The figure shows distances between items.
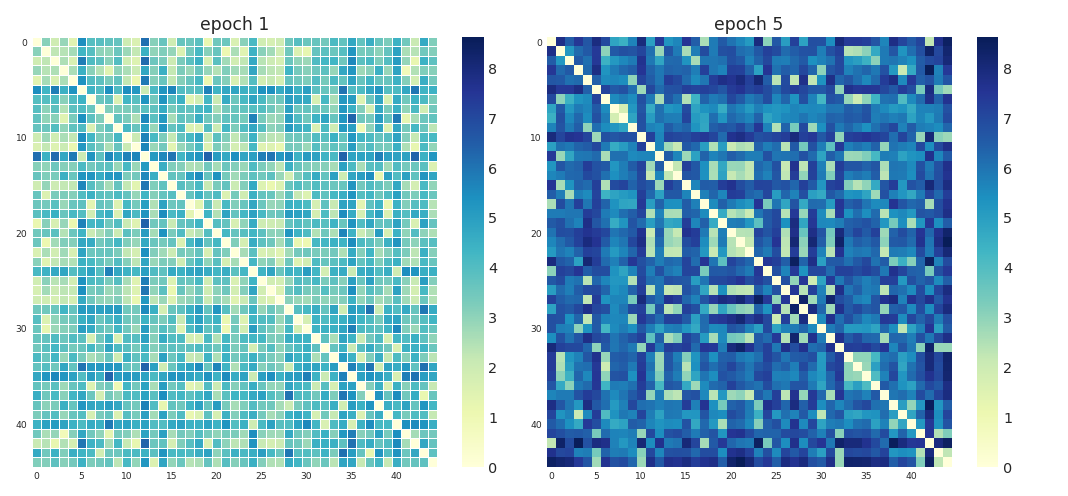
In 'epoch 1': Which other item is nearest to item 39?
17
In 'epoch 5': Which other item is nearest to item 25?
29
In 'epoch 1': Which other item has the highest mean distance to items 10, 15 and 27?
12
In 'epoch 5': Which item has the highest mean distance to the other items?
44
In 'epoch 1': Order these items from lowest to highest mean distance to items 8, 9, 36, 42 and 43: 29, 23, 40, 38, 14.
23, 29, 38, 14, 40
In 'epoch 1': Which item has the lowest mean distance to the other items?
27
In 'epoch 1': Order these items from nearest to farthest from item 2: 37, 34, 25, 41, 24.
25, 41, 34, 37, 24
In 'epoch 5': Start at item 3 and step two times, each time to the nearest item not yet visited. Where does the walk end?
30
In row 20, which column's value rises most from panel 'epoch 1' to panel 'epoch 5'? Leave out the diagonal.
44
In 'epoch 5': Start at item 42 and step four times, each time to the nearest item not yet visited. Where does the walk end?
8
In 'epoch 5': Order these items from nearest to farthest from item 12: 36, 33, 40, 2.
33, 36, 2, 40
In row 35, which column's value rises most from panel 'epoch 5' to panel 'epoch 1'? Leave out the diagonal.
34
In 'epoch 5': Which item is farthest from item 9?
23
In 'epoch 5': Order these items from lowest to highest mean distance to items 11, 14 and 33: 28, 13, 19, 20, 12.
20, 13, 28, 12, 19
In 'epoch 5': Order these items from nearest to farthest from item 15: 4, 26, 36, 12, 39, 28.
12, 36, 39, 4, 26, 28
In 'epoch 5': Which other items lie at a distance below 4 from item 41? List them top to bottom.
5, 10, 32, 43, 44
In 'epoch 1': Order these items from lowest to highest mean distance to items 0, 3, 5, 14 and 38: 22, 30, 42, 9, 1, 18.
22, 1, 42, 30, 9, 18
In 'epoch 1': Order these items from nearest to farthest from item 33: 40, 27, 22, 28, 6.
6, 27, 22, 40, 28
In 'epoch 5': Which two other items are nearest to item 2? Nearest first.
16, 36
